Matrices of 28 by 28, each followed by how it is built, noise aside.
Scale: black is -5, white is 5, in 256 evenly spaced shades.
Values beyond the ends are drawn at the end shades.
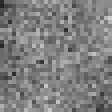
smooth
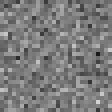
repeating rows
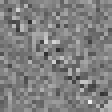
banded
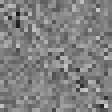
banded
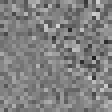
upper triangular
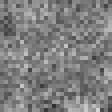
smooth
